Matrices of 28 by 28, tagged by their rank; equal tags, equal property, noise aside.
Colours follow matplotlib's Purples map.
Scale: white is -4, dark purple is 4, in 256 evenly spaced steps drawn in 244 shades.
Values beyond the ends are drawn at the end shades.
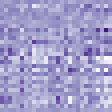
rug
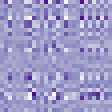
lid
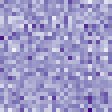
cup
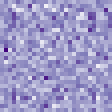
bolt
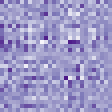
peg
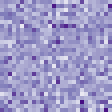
cup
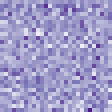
bolt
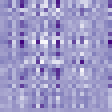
lid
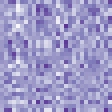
peg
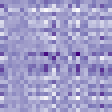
lid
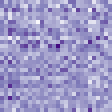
peg
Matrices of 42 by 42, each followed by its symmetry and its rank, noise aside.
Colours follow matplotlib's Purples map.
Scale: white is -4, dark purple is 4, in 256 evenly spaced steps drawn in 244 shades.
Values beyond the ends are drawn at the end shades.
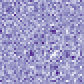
symmetric, rank six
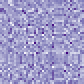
antisymmetric, rank eight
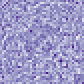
symmetric, rank twelve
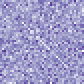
symmetric, rank twelve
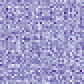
antisymmetric, rank twelve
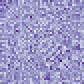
symmetric, rank twelve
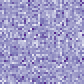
antisymmetric, rank eight
